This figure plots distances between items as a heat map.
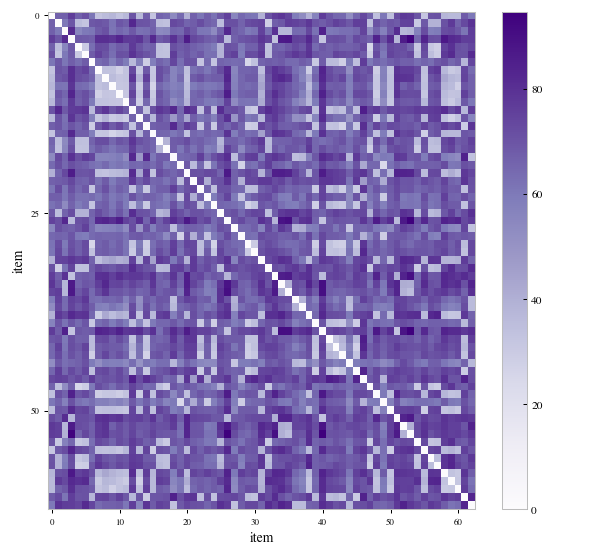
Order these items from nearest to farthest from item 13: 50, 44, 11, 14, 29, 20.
11, 50, 20, 44, 29, 14
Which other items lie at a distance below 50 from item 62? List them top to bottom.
18, 27, 36, 37, 44
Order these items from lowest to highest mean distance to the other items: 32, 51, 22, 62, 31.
22, 31, 32, 62, 51
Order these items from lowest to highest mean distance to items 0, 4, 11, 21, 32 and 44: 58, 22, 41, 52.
58, 22, 41, 52
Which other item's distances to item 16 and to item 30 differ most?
12
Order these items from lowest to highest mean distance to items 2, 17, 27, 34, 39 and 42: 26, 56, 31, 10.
56, 10, 31, 26
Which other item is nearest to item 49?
19
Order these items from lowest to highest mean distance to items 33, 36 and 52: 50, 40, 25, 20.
40, 50, 25, 20
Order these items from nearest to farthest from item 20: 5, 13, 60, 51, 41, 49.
60, 13, 49, 5, 41, 51
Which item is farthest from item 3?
53
